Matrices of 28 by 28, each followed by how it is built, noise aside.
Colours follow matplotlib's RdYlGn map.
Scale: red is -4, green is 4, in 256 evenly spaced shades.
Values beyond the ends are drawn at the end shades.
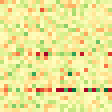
uneven rows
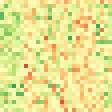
blocks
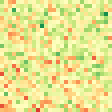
Toeplitz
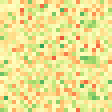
repeating rows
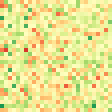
repeating rows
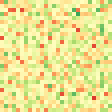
repeating rows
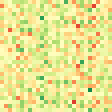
repeating rows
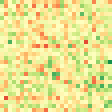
blocks
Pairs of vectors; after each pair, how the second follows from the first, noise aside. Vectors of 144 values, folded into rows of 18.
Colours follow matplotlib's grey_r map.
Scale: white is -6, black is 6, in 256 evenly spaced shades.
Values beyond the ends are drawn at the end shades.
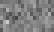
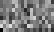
wrapped around, negated, scaled up.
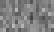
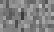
reversed.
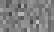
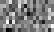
wrapped around, negated, scaled up.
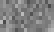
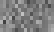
copied.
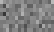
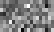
wrapped around, negated, scaled up.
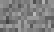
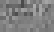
wrapped around, partly zeroed.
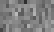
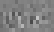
reversed, partly zeroed.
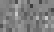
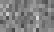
reversed.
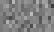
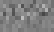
reversed, partly zeroed.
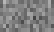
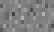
reversed, partly zeroed.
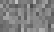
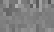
wrapped around, partly zeroed.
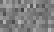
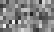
wrapped around, negated, scaled up.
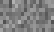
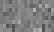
reversed, partly zeroed.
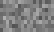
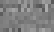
reversed, partly zeroed.
